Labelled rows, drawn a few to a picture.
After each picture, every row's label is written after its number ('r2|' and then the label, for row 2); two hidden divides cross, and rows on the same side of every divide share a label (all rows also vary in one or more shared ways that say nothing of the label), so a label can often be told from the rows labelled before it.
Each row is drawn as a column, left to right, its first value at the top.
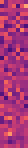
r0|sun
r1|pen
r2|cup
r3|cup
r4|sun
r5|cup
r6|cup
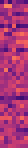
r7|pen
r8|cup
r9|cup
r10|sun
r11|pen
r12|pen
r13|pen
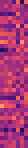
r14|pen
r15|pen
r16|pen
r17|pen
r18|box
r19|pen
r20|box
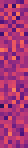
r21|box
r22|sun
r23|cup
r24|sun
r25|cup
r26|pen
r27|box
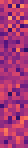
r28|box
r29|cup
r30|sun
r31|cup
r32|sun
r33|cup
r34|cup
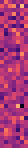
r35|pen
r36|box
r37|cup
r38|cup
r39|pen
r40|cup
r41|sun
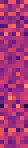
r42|cup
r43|pen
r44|box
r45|box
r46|pen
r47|cup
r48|box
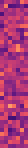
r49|pen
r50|cup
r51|sun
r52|sun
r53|sun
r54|box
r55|sun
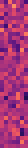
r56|cup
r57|pen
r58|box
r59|cup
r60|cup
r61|sun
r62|pen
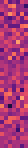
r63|pen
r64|box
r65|cup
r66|cup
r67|pen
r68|box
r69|sun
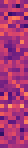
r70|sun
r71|box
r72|pen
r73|pen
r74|sun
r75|pen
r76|cup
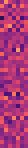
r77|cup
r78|box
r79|sun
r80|cup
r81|sun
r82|cup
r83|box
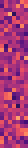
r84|sun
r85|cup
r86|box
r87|pen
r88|cup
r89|box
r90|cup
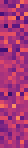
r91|pen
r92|pen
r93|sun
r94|pen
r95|cup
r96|sun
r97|box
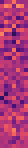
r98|pen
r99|cup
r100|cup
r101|box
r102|cup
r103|cup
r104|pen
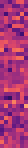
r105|sun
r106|pen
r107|pen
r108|sun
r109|sun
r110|box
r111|pen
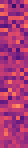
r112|cup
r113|cup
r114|pen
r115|sun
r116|pen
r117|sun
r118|box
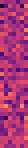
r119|sun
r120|sun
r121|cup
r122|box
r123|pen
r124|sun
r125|cup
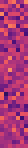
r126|cup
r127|pen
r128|box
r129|box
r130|cup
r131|sun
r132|box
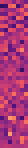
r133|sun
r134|sun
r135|cup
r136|cup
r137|sun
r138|sun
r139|cup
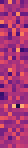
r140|pen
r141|pen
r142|box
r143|pen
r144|box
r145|pen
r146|pen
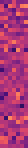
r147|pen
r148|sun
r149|cup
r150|cup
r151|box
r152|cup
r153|cup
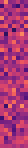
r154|sun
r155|box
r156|pen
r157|sun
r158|sun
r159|pen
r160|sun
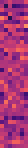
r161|pen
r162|sun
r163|box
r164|sun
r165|sun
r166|sun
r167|sun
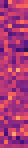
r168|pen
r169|sun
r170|box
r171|cup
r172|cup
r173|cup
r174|cup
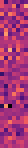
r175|box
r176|pen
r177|box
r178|cup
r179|sun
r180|pen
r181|cup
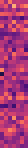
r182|box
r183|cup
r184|box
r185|cup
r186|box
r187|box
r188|cup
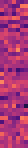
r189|pen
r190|pen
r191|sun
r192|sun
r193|sun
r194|cup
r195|cup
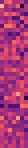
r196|cup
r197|box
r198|box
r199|box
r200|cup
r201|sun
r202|pen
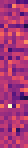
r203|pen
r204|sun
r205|pen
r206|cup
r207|pen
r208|pen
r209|pen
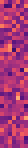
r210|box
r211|sun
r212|sun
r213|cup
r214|box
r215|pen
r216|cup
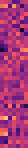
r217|cup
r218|cup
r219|sun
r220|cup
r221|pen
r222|sun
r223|box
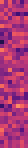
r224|box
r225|sun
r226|box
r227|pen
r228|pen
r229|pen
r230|pen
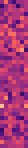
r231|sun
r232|box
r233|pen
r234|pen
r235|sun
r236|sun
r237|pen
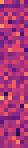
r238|box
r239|sun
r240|box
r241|sun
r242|sun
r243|box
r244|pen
